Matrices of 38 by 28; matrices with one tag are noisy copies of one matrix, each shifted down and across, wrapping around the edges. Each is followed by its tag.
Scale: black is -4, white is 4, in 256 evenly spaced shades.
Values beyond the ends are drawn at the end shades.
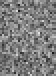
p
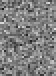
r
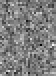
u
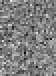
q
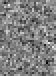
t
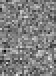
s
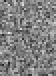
q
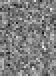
u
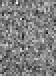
p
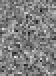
t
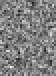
t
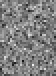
t
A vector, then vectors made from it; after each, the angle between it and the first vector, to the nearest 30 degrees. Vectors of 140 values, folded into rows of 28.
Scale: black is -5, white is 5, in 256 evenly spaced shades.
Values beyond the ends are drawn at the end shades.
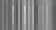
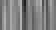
120 degrees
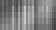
30 degrees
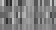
60 degrees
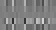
90 degrees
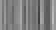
120 degrees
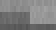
90 degrees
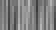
60 degrees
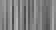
150 degrees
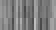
150 degrees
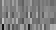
90 degrees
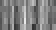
60 degrees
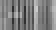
150 degrees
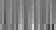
90 degrees
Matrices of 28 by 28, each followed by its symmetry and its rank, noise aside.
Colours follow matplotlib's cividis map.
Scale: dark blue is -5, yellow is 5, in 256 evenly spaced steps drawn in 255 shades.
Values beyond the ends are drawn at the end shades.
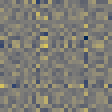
no symmetry, rank three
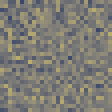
no symmetry, rank six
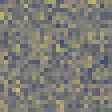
no symmetry, rank six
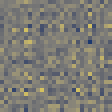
antisymmetric, rank four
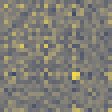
symmetric, rank six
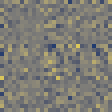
no symmetry, rank four
